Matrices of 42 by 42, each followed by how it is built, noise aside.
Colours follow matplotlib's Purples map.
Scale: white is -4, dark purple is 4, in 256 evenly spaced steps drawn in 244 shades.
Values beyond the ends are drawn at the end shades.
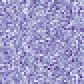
repeating rows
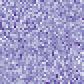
block diagonal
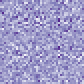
low rank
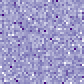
sparse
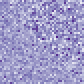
upper triangular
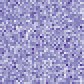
repeating rows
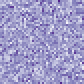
noise
